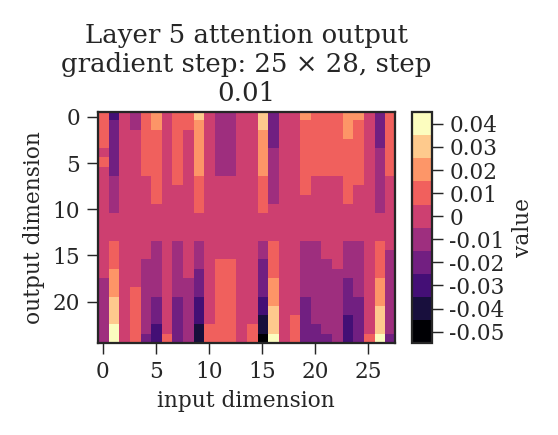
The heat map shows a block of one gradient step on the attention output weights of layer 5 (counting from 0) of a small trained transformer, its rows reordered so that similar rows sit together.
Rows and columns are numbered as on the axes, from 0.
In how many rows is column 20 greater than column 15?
9
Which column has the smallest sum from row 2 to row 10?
1
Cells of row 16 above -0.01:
17
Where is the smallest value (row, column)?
24, 15
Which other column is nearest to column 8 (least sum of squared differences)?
0
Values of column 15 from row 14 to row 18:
-0.01 -0.01 -0.02 -0.02 -0.02
